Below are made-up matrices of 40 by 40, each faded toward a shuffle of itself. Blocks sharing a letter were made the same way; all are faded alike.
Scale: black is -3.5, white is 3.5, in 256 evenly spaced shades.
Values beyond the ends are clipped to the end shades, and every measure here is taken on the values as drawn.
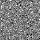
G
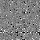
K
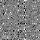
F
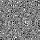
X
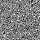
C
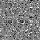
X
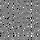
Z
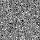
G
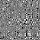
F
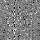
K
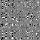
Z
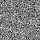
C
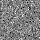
C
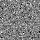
C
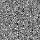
G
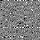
F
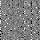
Z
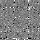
K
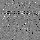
K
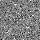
C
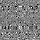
F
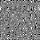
F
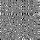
Z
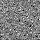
C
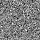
C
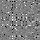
Z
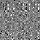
F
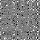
Z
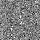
C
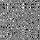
F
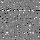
K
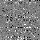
K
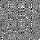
Z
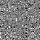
X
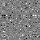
X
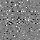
K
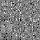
X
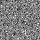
C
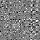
F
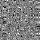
X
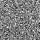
G
